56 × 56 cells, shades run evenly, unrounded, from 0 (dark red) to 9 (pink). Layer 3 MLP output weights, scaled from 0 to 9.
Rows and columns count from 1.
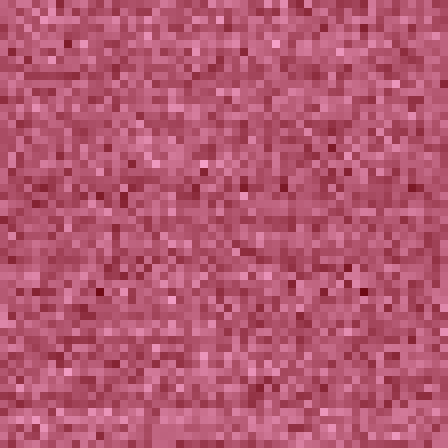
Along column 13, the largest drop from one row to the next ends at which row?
37
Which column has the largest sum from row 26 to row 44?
22
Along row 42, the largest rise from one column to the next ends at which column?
56
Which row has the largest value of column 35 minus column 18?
47
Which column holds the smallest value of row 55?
13
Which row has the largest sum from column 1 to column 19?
53
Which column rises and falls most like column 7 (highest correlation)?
6
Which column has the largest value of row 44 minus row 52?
20
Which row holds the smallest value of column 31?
24
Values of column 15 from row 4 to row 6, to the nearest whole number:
6 5 3
